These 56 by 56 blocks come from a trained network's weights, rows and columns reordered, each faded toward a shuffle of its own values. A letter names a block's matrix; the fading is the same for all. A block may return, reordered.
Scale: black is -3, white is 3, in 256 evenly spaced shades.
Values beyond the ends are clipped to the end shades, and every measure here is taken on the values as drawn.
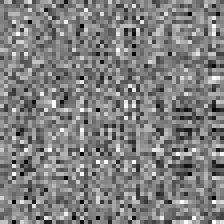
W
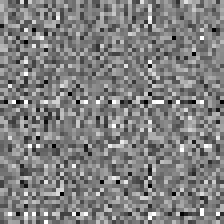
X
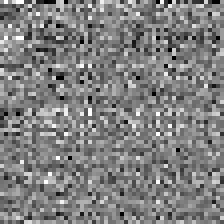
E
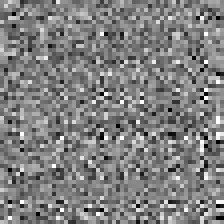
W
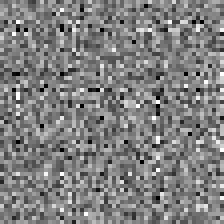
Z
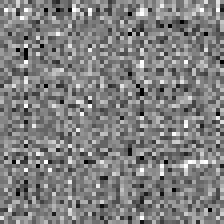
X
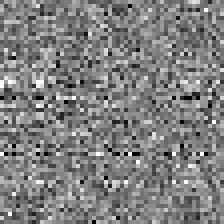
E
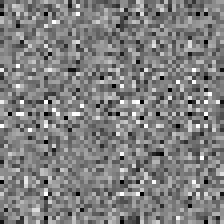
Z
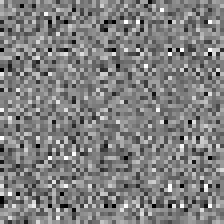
W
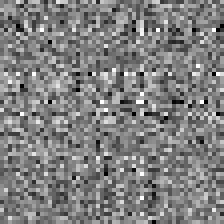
E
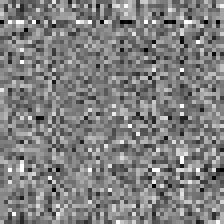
X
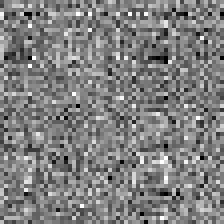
X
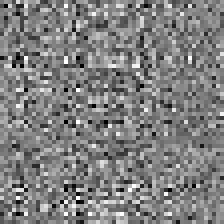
W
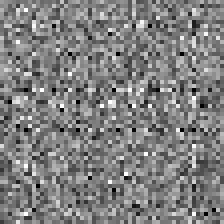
X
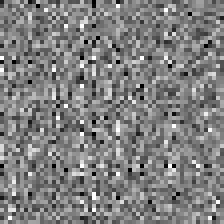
Z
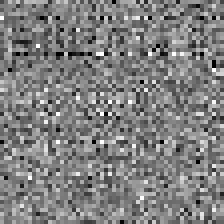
E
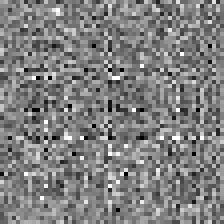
X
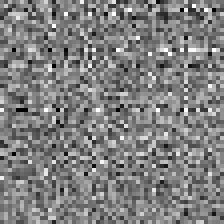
E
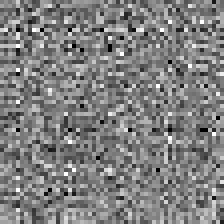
X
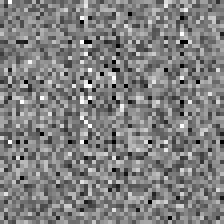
Z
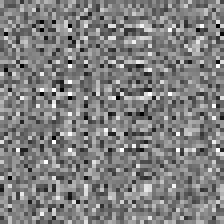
W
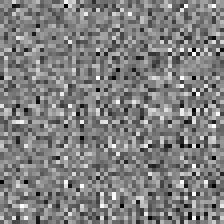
W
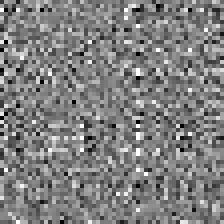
W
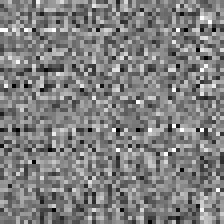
E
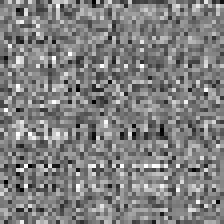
E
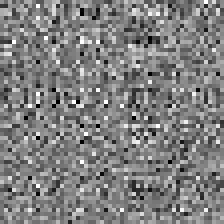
W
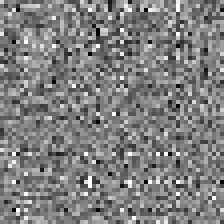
Z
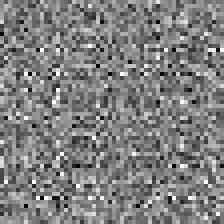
E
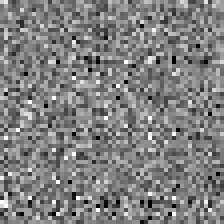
Z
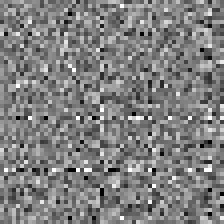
X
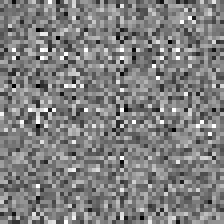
Z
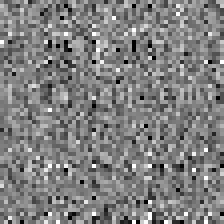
Z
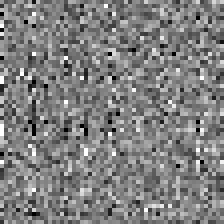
Z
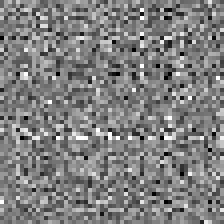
E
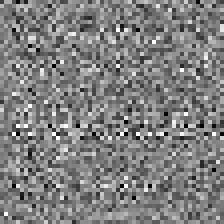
E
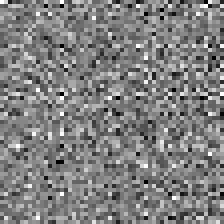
W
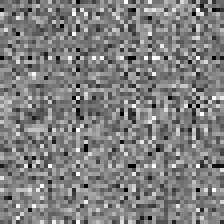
W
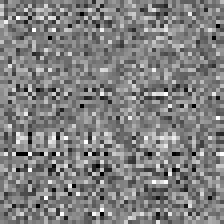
E
